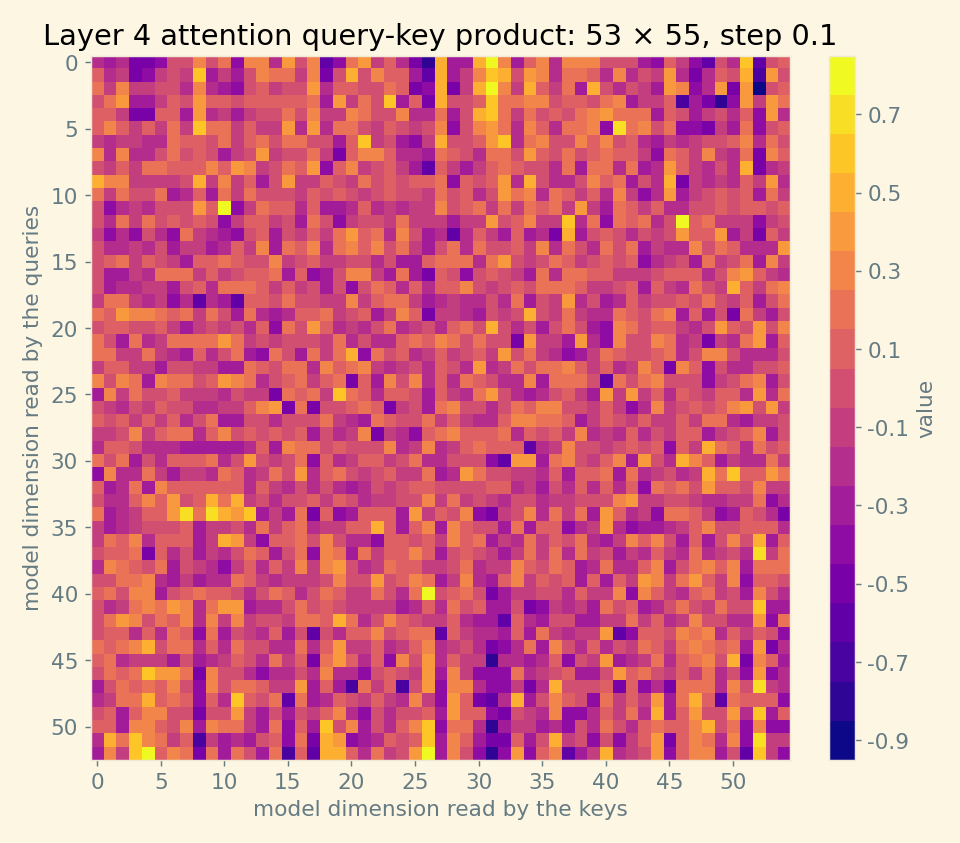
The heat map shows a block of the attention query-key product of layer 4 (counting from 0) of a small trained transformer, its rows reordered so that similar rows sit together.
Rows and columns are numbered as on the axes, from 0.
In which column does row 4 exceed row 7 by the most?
30
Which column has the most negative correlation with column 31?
47
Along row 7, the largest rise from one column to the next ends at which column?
53
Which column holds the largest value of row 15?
32
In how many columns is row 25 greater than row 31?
26
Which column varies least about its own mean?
16
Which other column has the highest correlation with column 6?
9
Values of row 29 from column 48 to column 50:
0.5 0.2 0.1
